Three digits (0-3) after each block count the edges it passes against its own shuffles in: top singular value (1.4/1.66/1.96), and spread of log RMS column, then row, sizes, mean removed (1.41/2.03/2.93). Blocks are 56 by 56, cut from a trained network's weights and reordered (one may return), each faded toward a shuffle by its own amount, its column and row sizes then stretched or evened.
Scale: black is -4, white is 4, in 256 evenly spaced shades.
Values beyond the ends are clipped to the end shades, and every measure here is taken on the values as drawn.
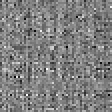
2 0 2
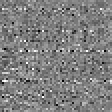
1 1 2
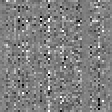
1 3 1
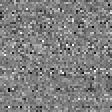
0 0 2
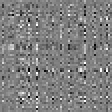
3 3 2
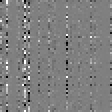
2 3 1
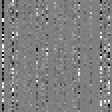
3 3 0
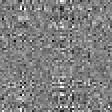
3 2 2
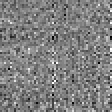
3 2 1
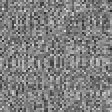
3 0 0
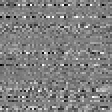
3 0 3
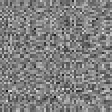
3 1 1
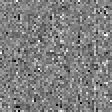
0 1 0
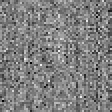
1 0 0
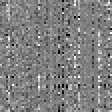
2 3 1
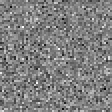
0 0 1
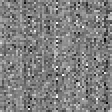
1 2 0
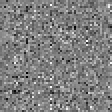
0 2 1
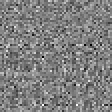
2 0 1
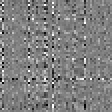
3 3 1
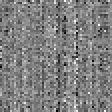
3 2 1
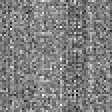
2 1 1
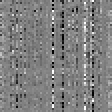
3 3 0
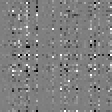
2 3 2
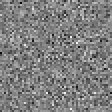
1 1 1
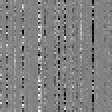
3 3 0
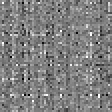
2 2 2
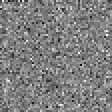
0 0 0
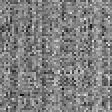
2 0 1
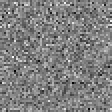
0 0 1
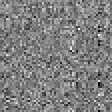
2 1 0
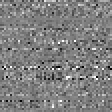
2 0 3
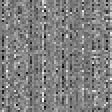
3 3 0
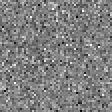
0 0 0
